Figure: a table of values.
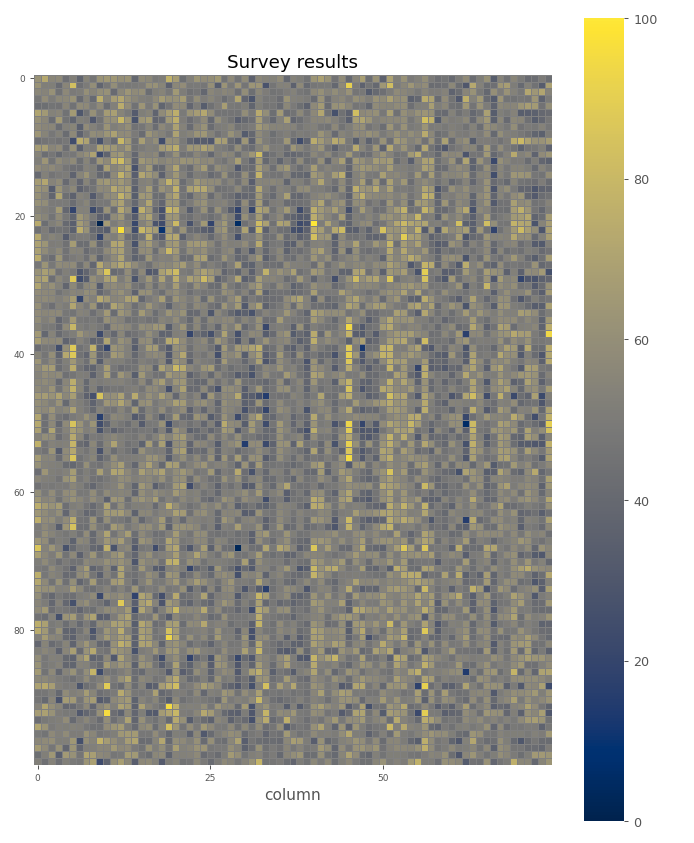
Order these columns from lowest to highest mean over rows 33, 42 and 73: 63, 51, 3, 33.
33, 3, 63, 51
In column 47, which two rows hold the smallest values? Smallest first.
39, 50
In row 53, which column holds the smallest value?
30
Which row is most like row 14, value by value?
82
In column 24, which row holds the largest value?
29
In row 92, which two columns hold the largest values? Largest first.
10, 56
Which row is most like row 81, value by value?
91
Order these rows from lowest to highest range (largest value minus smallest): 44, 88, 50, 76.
44, 76, 88, 50
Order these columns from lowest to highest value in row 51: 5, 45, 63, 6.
6, 5, 63, 45
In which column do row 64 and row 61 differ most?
62
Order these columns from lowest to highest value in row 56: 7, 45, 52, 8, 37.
45, 37, 8, 52, 7
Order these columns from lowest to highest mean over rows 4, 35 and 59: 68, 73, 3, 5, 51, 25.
73, 3, 25, 5, 68, 51
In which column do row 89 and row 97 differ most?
56
